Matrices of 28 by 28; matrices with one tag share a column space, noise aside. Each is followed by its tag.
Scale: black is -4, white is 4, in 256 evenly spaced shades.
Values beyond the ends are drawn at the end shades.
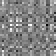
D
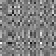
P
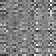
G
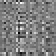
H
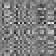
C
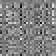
C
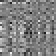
H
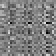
C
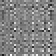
G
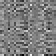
G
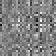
D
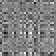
H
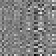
G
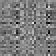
C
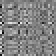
C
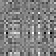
H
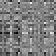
H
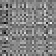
C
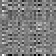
G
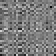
G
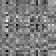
D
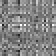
D
